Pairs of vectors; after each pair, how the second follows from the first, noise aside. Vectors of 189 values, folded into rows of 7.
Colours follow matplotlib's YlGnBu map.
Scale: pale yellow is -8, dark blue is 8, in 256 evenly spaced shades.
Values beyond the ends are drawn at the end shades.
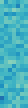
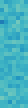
wrapped around, shrunk.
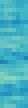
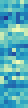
reversed, scaled up.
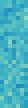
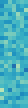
reversed.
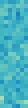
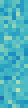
negated.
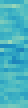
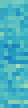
reversed.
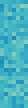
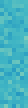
wrapped around, negated, shrunk.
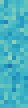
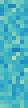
wrapped around.
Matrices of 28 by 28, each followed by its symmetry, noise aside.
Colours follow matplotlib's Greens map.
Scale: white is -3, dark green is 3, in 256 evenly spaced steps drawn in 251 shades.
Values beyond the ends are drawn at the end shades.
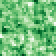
antisymmetric.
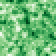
no symmetry.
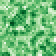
symmetric.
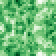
mirrored top to bottom.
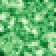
symmetric across the other diagonal.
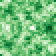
mirrored top to bottom.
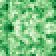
mirrored top to bottom.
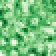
symmetric across the other diagonal.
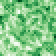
symmetric across the other diagonal.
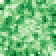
symmetric.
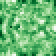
mirrored top to bottom.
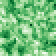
symmetric across the other diagonal.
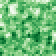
no symmetry.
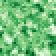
antisymmetric.
